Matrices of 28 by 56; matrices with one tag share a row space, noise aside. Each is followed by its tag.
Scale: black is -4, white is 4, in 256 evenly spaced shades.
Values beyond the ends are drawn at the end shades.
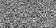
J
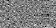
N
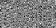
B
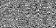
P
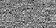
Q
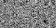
P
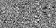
P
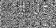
P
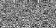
P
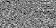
N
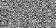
B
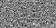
J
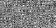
Q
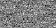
Q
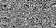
B
